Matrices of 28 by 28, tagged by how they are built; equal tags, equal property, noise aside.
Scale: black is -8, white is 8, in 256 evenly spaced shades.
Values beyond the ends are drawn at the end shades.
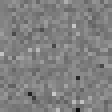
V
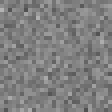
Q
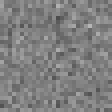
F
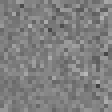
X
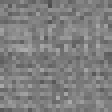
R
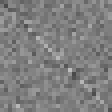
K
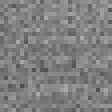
R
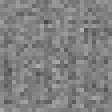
R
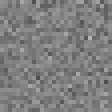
Q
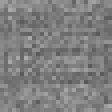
R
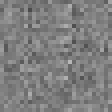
F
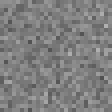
Q
